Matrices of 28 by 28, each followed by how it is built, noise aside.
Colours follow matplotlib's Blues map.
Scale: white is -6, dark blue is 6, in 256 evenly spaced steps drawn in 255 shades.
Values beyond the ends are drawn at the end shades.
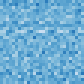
repeating columns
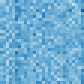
repeating rows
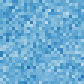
Hankel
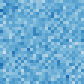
Hankel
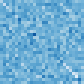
diagonal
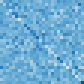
diagonal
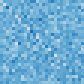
diagonal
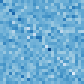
diagonal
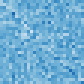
diagonal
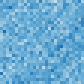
Hankel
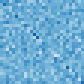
diagonal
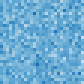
repeating rows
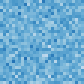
repeating columns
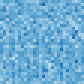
repeating columns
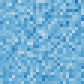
Hankel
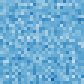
repeating columns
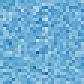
low rank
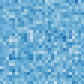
low rank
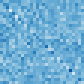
diagonal
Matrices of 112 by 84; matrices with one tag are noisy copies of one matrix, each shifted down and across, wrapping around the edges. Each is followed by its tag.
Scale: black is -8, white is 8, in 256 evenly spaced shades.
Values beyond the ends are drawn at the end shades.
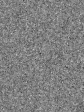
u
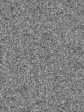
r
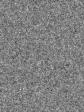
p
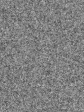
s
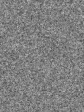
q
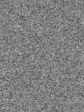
q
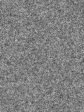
q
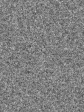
p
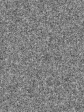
u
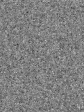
s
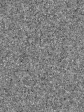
u
